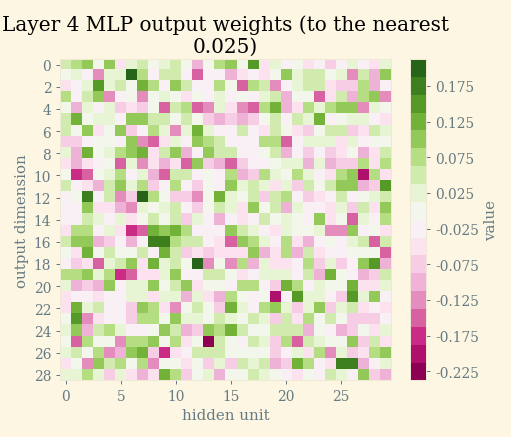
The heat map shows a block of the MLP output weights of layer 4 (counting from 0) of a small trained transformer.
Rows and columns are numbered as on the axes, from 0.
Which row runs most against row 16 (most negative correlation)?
10
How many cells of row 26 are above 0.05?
6
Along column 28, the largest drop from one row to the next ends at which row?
19
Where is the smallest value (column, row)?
13, 25
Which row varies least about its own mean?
14
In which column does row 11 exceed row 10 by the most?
29
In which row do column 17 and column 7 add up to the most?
12
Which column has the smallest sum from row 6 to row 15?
1
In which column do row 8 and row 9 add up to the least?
11
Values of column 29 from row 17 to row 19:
-0.15 -0.1 0.05
